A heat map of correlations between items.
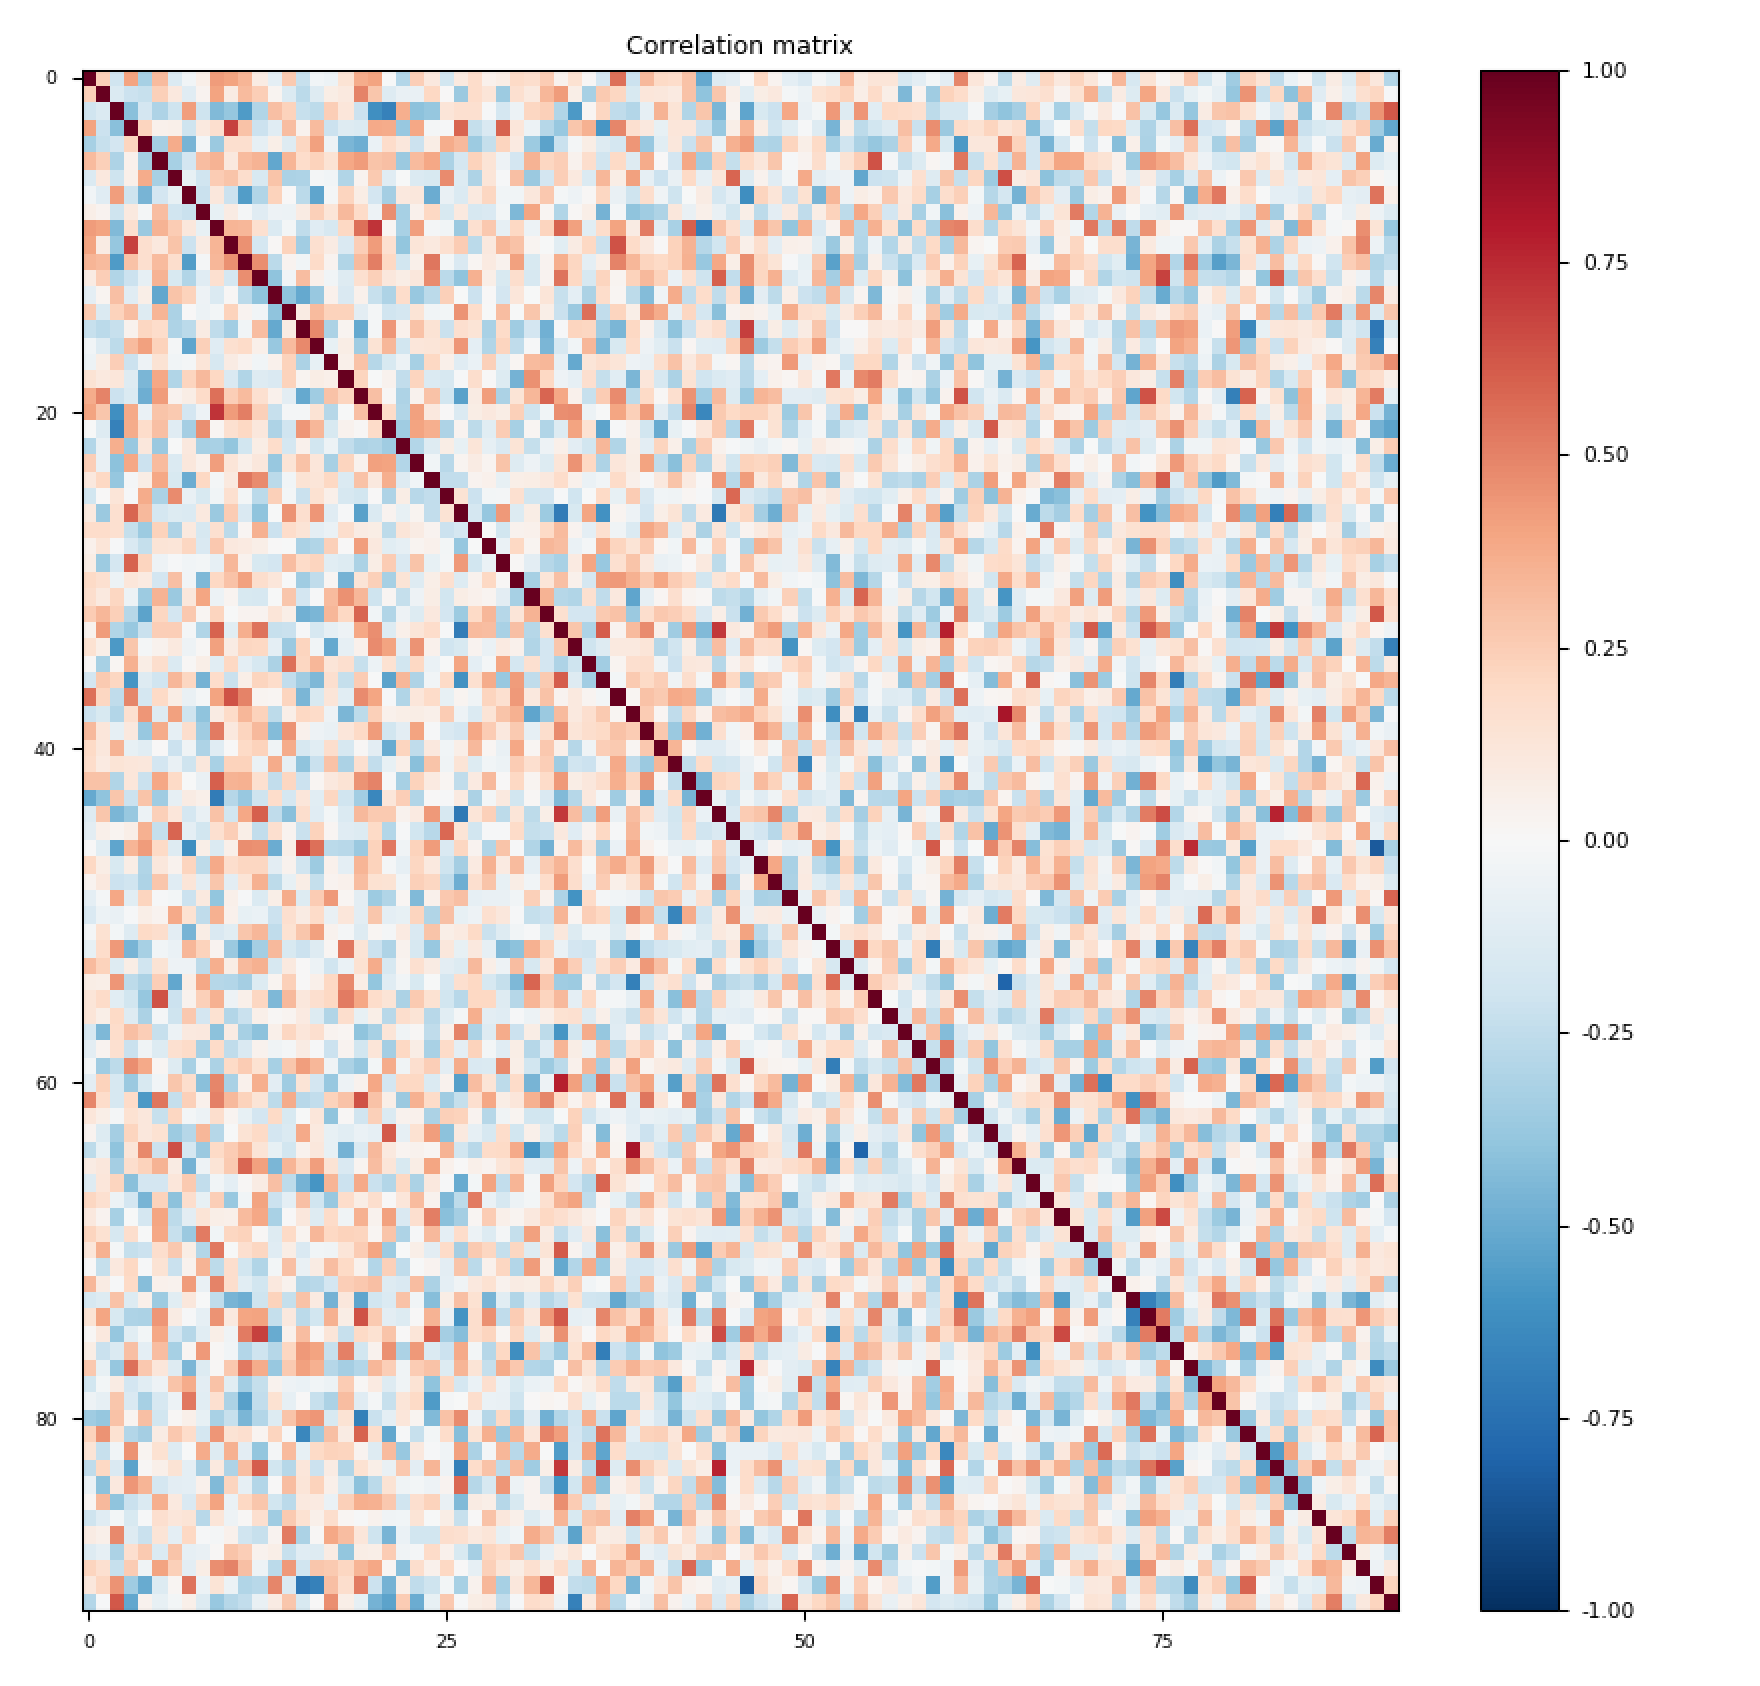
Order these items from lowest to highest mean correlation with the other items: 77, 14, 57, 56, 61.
57, 56, 77, 14, 61
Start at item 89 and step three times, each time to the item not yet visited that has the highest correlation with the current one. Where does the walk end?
20
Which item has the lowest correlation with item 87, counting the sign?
34
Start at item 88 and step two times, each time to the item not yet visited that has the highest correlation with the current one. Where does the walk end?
38
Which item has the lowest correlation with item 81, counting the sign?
15
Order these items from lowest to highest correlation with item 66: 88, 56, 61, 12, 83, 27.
56, 27, 12, 61, 88, 83
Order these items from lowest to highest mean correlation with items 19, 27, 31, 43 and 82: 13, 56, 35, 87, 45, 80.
45, 80, 56, 13, 35, 87
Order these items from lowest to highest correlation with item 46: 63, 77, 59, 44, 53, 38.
53, 44, 38, 63, 59, 77
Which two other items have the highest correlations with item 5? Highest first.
55, 61
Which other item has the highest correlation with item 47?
61
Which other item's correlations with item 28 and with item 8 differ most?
36
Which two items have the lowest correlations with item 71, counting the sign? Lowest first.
60, 33
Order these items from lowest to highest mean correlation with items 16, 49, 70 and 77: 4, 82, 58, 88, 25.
88, 82, 58, 25, 4
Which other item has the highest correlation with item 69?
8
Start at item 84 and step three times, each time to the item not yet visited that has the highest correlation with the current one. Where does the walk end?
10
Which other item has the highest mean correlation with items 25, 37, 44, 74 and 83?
33
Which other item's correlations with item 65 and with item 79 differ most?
11
